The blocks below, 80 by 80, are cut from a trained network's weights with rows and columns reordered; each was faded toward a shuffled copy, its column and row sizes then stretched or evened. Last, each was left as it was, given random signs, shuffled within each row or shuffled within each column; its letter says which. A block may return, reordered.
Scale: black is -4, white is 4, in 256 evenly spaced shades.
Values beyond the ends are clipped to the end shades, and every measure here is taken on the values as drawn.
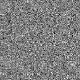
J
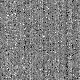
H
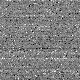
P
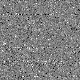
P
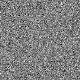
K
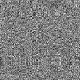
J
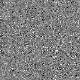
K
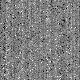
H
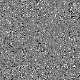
K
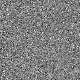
H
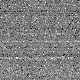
P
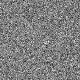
H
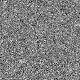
P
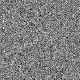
H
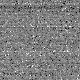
P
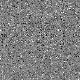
K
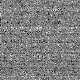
J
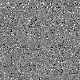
K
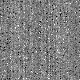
H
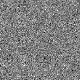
J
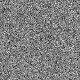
H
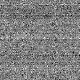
J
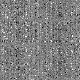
J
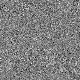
P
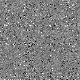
K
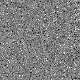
H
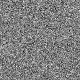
P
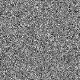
K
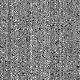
J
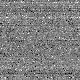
P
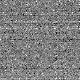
J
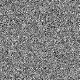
K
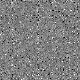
K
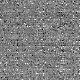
J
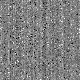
H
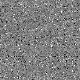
K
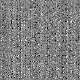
J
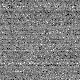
P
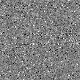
P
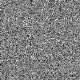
K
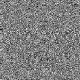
J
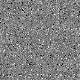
K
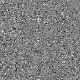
K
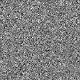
J
